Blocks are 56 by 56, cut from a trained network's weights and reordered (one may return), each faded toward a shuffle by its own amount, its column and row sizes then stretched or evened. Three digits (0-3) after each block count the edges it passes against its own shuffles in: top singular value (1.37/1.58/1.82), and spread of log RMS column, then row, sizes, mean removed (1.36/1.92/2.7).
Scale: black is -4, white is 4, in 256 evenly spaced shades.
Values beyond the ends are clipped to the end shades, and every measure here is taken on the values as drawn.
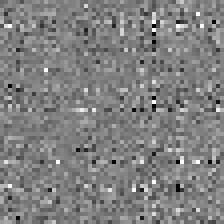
0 2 2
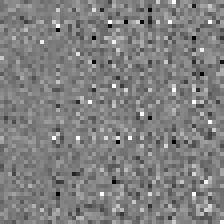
0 2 1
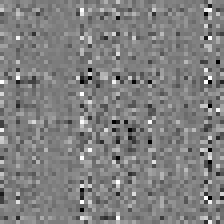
2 3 2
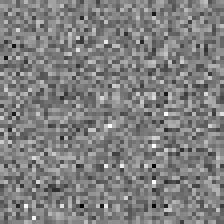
2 0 1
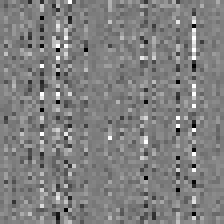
2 3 0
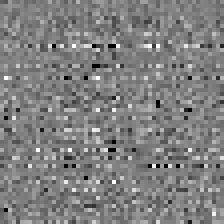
2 1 3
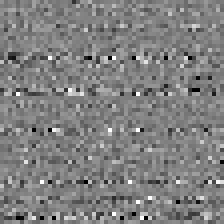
1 0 3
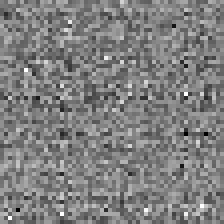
0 2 2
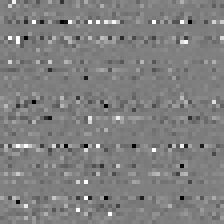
2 1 3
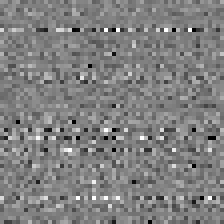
1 0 3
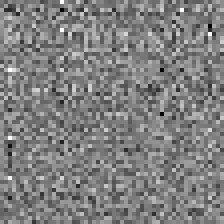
3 1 1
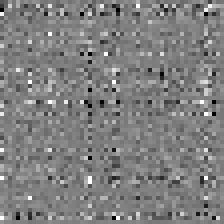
0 2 3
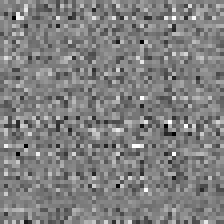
0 2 3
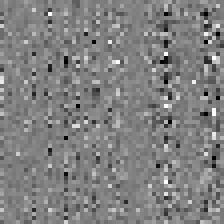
2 3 1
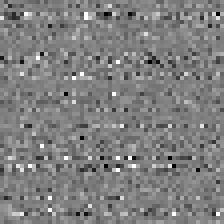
1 0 3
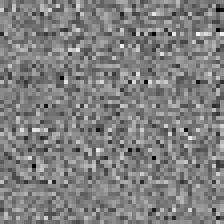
1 0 2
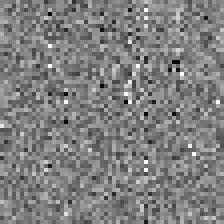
1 1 0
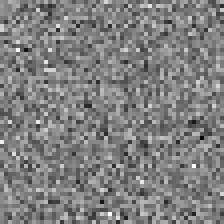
0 0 1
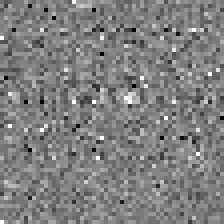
2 1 1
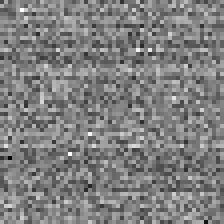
2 1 0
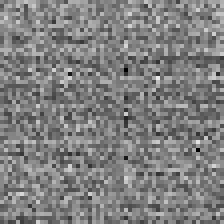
2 2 0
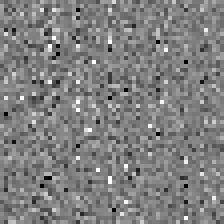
2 2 0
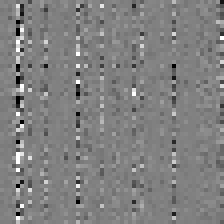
3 3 0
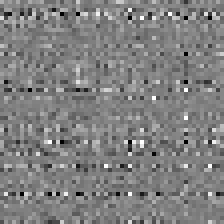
3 1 3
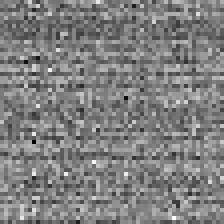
3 2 0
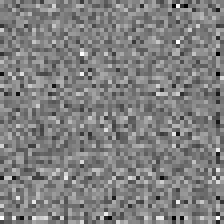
2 1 2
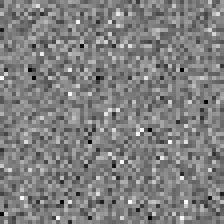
2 0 1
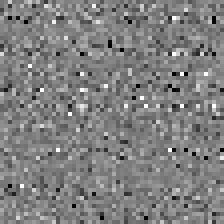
3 0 2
